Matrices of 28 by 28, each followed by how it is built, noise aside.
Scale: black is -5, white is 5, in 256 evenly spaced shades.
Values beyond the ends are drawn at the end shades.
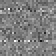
uneven rows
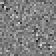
banded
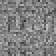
blocks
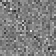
banded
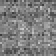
blocks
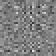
low rank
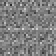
repeating columns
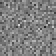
repeating columns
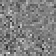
lower triangular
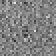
low rank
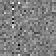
uneven columns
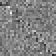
banded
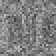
blocks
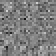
low rank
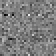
uneven rows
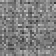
blocks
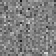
uneven columns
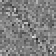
banded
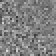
lower triangular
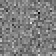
uneven columns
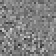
lower triangular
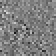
lower triangular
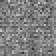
blocks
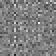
low rank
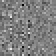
uneven columns
